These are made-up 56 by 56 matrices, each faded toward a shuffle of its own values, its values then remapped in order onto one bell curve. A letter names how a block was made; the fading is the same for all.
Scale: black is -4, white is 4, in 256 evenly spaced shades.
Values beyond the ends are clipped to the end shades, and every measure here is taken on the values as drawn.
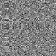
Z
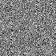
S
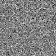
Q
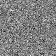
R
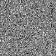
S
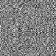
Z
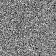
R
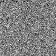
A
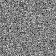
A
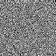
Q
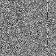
S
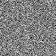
Q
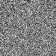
A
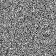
R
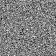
A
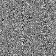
S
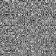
Z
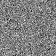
A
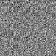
Z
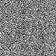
Q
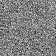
R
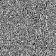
S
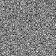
Q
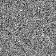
S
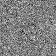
R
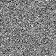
R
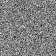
R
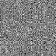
Z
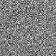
Z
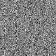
S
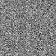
Q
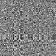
Z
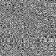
Z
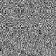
Z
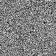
R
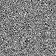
A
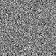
Q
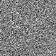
S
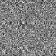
Z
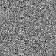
Q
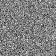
R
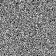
R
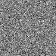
R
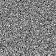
A
